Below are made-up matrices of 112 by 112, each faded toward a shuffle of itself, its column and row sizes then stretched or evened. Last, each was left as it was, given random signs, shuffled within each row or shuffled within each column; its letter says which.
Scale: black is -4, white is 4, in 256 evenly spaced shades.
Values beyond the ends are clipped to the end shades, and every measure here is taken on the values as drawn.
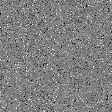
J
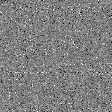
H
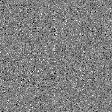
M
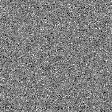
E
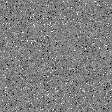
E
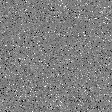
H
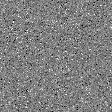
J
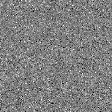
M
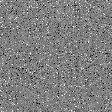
E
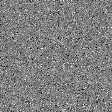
E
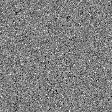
J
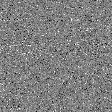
H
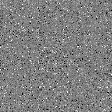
M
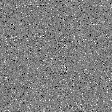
E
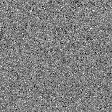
H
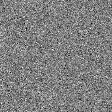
J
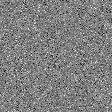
J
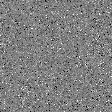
J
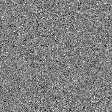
E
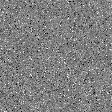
J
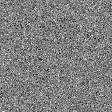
H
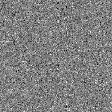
M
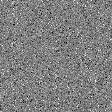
J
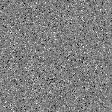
J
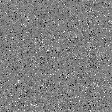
E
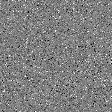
H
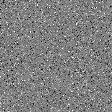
J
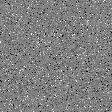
H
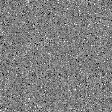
M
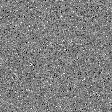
H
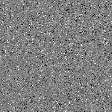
M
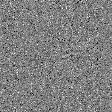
J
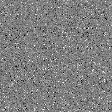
M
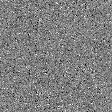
J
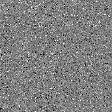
M
